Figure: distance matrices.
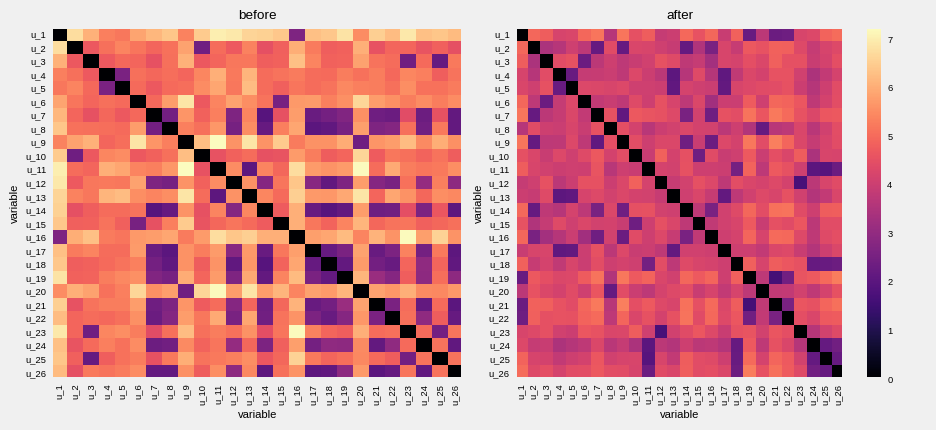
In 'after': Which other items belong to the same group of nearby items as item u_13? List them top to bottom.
u_4, u_5, u_17
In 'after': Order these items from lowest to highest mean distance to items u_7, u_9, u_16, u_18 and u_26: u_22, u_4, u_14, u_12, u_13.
u_14, u_4, u_13, u_12, u_22
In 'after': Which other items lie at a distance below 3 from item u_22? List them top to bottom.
u_1, u_19, u_21
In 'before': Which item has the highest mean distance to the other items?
u_1
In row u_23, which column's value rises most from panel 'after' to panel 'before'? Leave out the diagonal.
u_12
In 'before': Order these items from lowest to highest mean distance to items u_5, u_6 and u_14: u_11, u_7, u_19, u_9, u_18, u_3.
u_7, u_18, u_19, u_3, u_11, u_9
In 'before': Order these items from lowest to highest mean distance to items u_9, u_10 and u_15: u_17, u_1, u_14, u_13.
u_14, u_17, u_13, u_1
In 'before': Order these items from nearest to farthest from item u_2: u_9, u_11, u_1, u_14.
u_14, u_11, u_9, u_1
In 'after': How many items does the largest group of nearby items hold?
5
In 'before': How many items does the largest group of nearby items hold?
11
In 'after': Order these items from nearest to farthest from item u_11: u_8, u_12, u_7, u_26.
u_26, u_8, u_12, u_7
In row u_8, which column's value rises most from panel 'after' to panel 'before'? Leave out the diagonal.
u_20
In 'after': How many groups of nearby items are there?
8
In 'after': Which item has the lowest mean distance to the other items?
u_24
